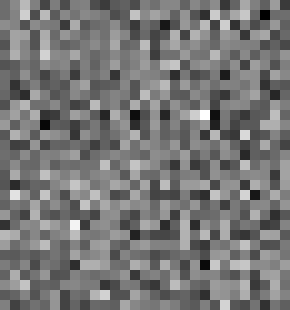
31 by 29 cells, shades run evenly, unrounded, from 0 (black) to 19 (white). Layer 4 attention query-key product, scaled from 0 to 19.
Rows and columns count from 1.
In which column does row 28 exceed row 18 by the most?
28
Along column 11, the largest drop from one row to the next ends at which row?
31
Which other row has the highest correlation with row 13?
12
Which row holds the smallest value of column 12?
8
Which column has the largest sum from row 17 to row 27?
11
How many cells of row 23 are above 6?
22
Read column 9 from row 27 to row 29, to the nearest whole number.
13 9 9
